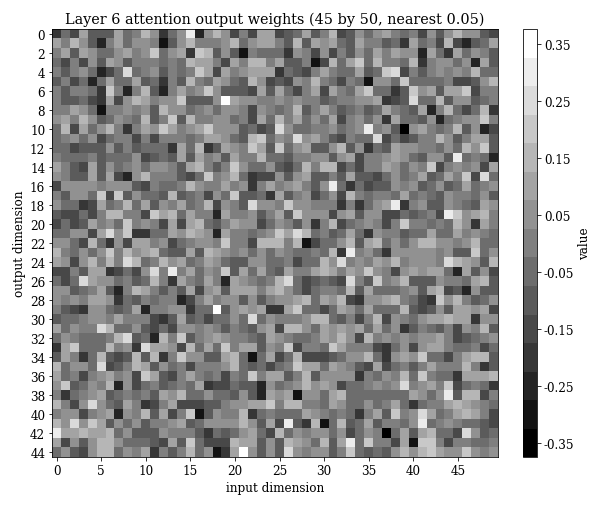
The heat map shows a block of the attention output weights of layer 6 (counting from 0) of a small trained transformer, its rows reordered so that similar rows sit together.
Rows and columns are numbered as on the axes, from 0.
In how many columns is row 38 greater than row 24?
16
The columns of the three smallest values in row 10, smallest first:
39, 48, 8
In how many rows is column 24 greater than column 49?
24
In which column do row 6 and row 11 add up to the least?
5
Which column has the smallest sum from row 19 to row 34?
37
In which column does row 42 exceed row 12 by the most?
0
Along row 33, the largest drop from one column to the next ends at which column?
27
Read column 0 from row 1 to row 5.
0.1 0 -0.05 0 -0.1
